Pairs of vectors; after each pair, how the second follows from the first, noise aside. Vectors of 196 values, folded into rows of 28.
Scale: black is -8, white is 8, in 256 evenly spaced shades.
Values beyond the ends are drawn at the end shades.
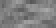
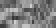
wrapped around, scaled up.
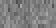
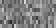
wrapped around, scaled up.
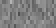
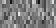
negated, scaled up.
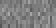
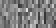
wrapped around, scaled up.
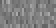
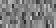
reversed, negated, scaled up.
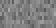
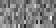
wrapped around, scaled up.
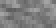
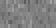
wrapped around, partly zeroed.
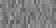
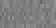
wrapped around, negated, shrunk.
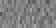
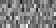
reversed, negated, scaled up.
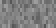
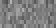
reversed, negated.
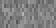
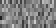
wrapped around, scaled up.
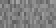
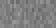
negated, shrunk.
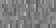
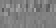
wrapped around, partly zeroed.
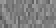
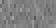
wrapped around, partly zeroed.
